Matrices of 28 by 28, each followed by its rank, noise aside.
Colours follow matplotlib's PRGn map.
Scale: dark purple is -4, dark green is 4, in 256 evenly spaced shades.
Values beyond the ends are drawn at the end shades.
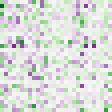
five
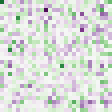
seven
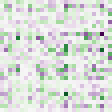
four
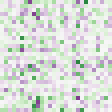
six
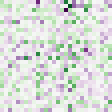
six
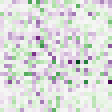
seven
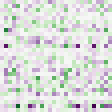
four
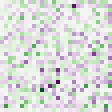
seven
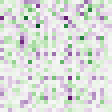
six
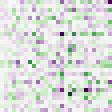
seven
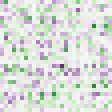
six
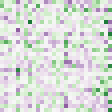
four
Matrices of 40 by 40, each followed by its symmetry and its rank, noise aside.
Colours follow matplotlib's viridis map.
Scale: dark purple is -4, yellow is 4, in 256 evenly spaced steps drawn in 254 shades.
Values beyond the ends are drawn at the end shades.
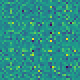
no symmetry, rank six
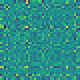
no symmetry, rank four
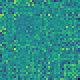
symmetric, rank eight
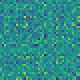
symmetric, rank six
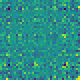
symmetric, rank four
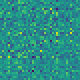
antisymmetric, rank six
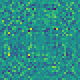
antisymmetric, rank six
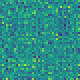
antisymmetric, rank six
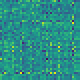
antisymmetric, rank four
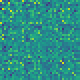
symmetric, rank eight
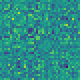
symmetric, rank six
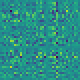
no symmetry, rank four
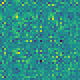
symmetric, rank six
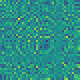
symmetric, rank four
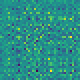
antisymmetric, rank four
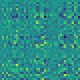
no symmetry, rank four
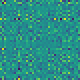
no symmetry, rank four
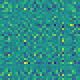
no symmetry, rank four
